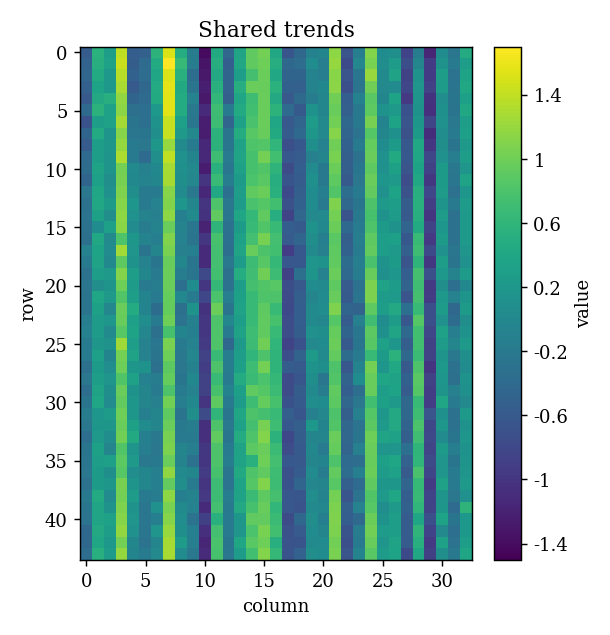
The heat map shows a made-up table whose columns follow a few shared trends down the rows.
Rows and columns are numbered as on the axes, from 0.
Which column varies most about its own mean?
4
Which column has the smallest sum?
10
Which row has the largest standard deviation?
0
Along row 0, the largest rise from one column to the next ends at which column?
11
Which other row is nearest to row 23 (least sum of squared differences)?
32
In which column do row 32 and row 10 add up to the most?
7
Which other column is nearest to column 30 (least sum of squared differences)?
25
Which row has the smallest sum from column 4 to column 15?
15
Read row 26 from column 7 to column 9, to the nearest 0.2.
1 -0.2 0
